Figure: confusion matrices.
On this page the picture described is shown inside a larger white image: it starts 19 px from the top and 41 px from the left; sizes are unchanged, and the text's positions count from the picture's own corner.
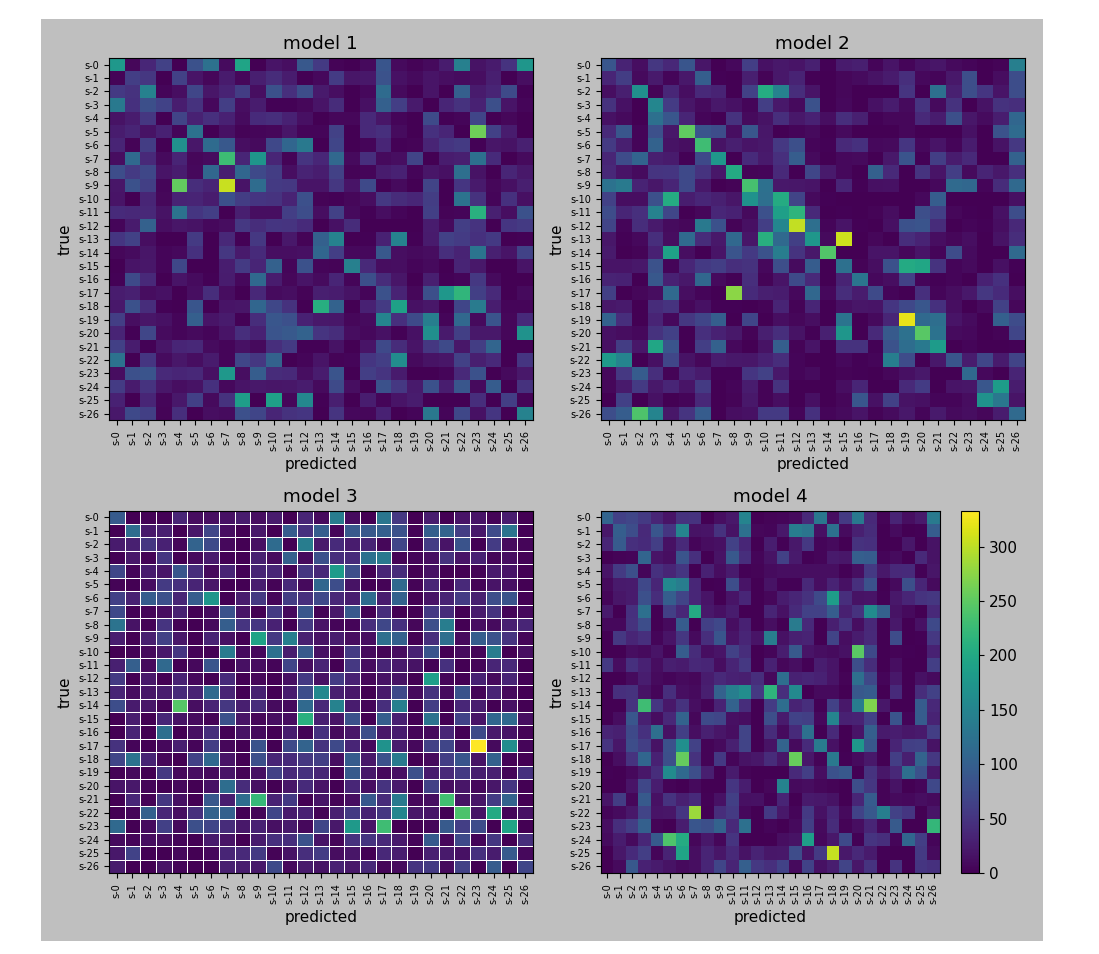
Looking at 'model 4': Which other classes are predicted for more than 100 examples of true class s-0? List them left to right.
s-11, s-17, s-20, s-26
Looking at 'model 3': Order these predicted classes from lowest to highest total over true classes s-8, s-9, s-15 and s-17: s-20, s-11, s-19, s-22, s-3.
s-19, s-22, s-3, s-11, s-20
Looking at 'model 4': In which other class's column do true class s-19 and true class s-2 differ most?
s-5
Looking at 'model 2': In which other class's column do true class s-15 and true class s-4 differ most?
s-19
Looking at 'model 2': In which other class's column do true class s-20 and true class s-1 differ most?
s-15
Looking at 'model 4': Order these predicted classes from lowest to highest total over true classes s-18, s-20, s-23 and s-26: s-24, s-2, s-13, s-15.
s-24, s-13, s-2, s-15
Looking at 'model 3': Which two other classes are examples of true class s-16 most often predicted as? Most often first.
s-3, s-23
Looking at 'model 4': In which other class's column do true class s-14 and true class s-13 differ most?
s-3
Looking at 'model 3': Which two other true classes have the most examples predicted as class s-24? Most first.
s-22, s-10
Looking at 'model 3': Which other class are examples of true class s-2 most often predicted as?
s-12
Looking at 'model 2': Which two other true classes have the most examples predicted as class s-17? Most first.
s-8, s-20
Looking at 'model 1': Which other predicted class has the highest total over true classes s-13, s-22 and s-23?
s-18
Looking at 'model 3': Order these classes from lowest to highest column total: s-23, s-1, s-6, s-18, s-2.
s-2, s-1, s-23, s-6, s-18
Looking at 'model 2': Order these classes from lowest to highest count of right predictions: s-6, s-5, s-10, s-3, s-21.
s-10, s-3, s-21, s-6, s-5
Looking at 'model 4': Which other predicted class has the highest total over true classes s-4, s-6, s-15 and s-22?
s-18
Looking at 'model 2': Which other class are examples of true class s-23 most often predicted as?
s-2
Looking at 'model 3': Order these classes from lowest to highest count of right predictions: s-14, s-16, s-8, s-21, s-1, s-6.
s-8, s-16, s-1, s-14, s-6, s-21
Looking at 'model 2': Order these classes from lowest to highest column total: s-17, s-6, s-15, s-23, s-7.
s-17, s-23, s-7, s-15, s-6
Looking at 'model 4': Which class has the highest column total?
s-6
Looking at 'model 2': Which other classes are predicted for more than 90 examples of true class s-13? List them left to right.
s-5, s-8, s-10, s-11, s-15
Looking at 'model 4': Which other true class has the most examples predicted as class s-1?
s-2
